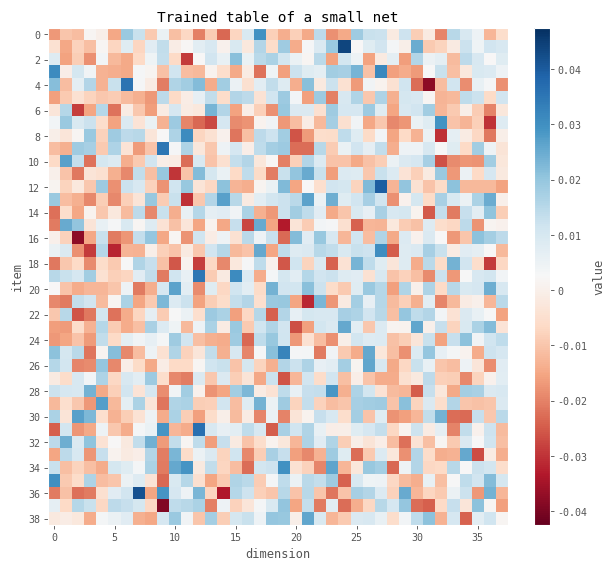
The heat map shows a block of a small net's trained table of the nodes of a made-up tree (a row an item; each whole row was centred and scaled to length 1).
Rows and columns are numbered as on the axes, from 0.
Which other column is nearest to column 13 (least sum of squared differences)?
30
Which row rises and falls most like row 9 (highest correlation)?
21
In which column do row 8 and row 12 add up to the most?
11
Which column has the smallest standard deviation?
28
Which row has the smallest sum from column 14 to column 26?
15
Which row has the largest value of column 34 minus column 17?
33
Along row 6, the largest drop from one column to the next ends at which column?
2
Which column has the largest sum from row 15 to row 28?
31
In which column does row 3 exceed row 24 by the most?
0
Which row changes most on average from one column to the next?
36
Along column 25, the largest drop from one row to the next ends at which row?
4
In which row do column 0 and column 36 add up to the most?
35
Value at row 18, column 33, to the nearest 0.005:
0.025
